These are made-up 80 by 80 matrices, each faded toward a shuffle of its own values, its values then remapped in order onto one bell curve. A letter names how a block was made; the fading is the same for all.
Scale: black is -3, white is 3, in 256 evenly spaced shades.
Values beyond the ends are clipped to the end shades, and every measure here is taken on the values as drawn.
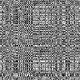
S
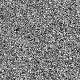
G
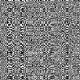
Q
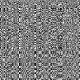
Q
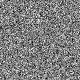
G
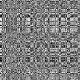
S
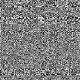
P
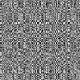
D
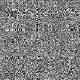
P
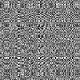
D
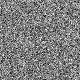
G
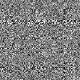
P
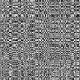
S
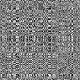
S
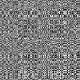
D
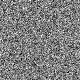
G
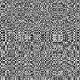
D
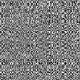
Q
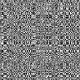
S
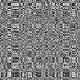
S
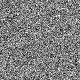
G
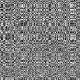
S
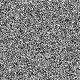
G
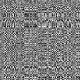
D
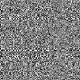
P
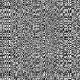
Q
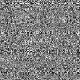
P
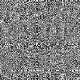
P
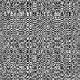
D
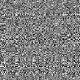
P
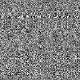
P
